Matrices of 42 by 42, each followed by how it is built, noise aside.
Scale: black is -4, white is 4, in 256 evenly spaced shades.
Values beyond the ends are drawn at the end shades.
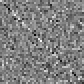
diagonal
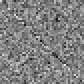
diagonal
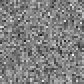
noise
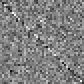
diagonal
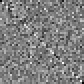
diagonal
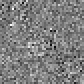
block diagonal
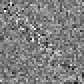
banded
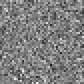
noise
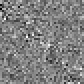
block diagonal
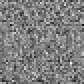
repeating columns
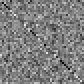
diagonal
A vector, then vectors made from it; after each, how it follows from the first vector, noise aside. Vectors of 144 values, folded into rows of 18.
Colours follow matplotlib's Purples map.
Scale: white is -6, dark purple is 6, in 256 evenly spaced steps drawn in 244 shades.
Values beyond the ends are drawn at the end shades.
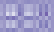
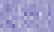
negated, partly zeroed.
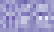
reversed.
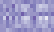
reversed.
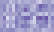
reversed, negated.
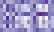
reversed, scaled up.
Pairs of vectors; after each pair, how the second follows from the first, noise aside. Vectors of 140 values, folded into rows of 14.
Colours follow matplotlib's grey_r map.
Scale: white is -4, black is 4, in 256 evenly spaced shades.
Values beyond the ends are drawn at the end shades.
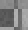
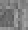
shrunk.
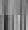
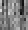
reversed.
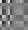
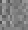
negated, shrunk.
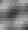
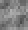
negated, shrunk.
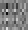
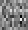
reversed.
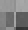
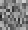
shuffled.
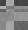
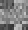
reversed.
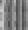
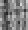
wrapped around, negated.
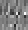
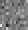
wrapped around, negated, partly zeroed.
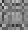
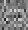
wrapped around, negated.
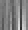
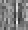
wrapped around, negated.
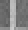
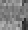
wrapped around, negated, partly zeroed.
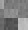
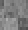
negated, shrunk.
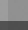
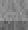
shrunk.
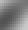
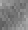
shrunk.
